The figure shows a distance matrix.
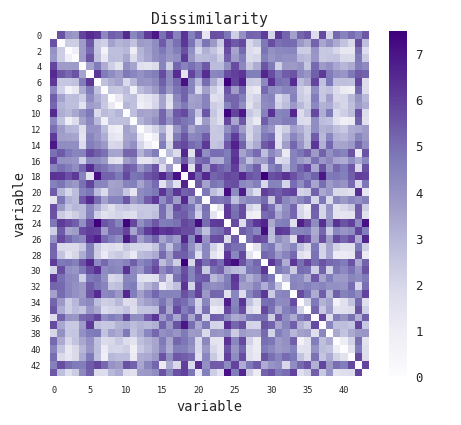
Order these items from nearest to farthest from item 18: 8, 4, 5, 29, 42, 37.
5, 4, 8, 42, 37, 29
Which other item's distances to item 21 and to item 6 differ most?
0
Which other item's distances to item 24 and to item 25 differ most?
26
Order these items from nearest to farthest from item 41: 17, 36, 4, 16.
4, 16, 36, 17
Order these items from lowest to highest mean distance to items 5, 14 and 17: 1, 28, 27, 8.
8, 27, 28, 1
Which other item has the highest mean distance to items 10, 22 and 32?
24
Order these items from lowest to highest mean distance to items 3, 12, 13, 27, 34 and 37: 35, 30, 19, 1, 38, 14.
35, 14, 1, 38, 19, 30
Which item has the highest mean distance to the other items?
18
